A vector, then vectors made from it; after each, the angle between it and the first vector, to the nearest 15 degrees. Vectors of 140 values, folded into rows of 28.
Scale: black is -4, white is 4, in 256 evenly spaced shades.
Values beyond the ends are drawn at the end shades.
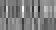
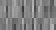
135 degrees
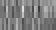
30 degrees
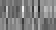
15 degrees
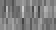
30 degrees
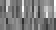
30 degrees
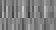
45 degrees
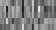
150 degrees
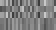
60 degrees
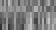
90 degrees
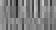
60 degrees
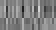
165 degrees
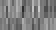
150 degrees
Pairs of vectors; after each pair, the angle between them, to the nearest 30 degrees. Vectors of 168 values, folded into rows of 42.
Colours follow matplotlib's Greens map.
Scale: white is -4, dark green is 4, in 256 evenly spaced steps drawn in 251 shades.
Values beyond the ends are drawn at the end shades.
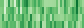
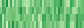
120 degrees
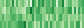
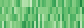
60 degrees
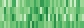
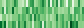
90 degrees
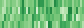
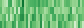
60 degrees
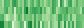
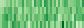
120 degrees
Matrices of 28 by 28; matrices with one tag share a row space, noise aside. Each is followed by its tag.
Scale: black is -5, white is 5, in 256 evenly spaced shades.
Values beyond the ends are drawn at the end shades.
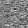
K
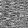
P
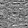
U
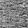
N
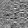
K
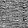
N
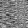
P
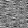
P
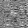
K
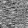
P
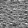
U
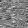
P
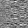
K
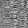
K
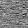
N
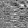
K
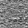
U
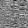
K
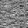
P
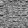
U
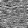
P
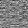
N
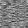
P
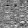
K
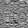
K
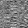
K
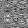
K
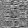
K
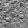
P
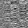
K
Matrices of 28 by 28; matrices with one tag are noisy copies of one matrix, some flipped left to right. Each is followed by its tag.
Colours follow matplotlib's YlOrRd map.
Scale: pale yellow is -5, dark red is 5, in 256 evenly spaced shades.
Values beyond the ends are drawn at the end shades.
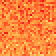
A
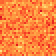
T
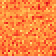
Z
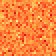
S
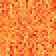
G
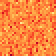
G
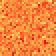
S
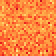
Z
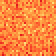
Z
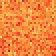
Z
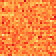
T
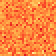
S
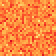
S
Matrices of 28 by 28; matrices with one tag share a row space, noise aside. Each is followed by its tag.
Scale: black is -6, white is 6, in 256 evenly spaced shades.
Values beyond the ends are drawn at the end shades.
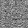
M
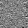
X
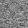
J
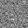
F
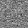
M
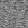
J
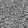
X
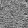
X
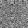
F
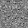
M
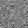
F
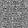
M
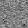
J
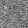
J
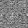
F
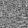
J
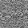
M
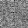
F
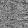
X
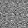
F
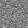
M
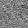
J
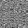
F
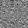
F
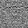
M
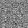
M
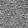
X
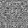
M
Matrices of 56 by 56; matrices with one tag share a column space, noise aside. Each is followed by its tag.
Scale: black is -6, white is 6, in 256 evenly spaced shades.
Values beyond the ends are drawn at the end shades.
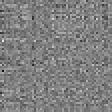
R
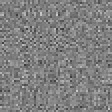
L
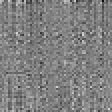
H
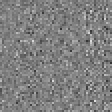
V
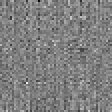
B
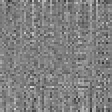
H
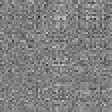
R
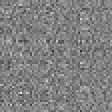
V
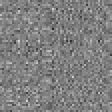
V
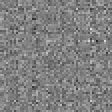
V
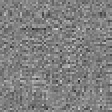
L
